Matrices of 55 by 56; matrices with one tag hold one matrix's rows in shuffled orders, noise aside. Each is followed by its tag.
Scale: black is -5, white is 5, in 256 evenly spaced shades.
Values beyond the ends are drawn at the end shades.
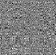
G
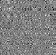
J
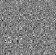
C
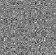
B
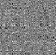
G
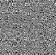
G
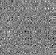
J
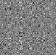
C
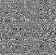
G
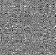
G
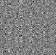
C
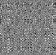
J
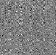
C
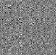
C
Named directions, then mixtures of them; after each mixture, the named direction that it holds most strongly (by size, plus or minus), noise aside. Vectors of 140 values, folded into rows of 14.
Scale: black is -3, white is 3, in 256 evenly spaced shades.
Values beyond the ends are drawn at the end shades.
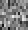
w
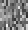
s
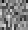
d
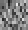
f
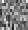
d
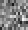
w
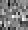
w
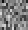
d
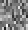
s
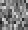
f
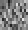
f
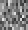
f
